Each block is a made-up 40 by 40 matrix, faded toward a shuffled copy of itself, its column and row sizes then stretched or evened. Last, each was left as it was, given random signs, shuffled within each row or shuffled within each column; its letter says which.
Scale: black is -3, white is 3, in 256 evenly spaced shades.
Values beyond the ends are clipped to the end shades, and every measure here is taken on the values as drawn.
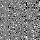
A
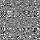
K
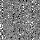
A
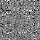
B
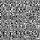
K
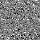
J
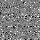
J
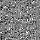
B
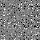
B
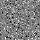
A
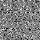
J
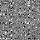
B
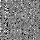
A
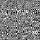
K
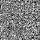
A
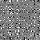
K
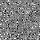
J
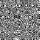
K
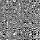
K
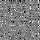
K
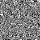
J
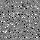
J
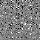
B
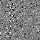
A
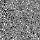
A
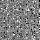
A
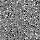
A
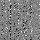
A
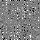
B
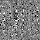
B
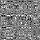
K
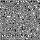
J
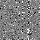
B
